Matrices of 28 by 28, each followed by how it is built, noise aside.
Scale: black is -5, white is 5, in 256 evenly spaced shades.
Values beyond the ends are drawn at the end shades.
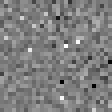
sparse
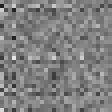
low rank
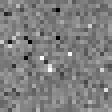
sparse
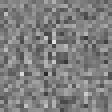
low rank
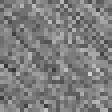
Toeplitz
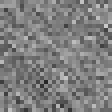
Toeplitz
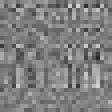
low rank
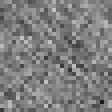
Toeplitz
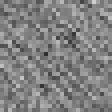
Toeplitz
